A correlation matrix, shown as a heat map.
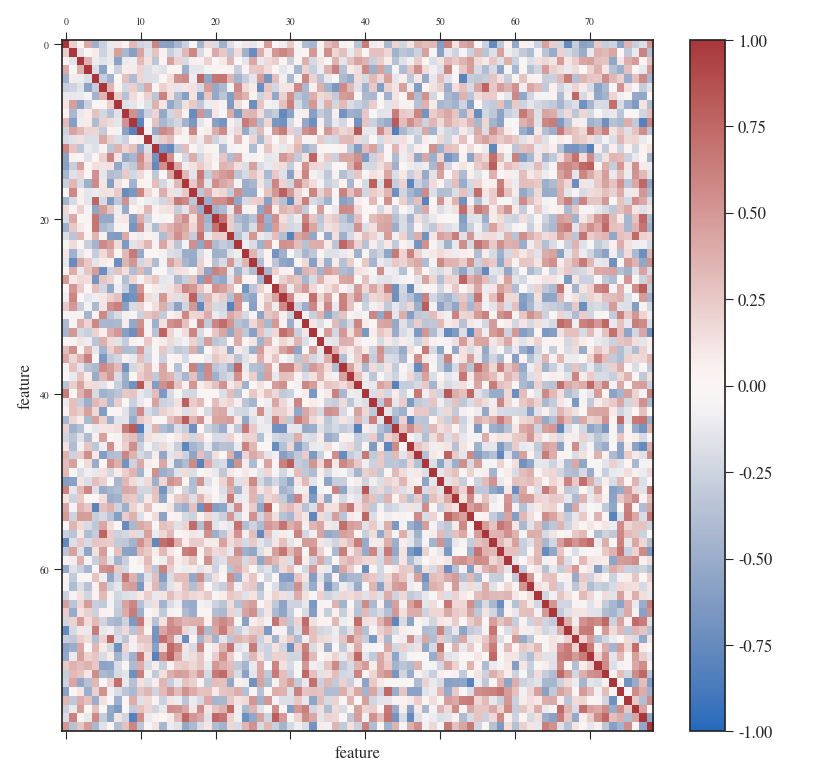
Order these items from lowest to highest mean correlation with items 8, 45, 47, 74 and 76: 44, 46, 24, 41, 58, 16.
46, 58, 24, 44, 41, 16
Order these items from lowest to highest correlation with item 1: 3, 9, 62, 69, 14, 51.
9, 69, 62, 14, 51, 3
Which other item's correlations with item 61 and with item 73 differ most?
33
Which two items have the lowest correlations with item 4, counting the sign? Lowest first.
53, 27
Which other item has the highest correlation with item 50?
69
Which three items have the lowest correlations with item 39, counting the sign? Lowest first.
44, 9, 12
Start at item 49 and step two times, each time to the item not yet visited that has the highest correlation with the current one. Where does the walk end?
0
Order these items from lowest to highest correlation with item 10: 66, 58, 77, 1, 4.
4, 58, 1, 77, 66
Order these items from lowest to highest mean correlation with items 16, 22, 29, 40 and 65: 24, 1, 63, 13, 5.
13, 24, 5, 1, 63
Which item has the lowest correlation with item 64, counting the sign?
58
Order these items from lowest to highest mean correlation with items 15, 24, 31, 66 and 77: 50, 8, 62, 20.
8, 62, 50, 20
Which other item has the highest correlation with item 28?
77
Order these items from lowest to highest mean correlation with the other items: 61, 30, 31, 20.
30, 61, 20, 31
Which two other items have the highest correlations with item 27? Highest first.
53, 19
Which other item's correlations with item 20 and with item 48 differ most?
18
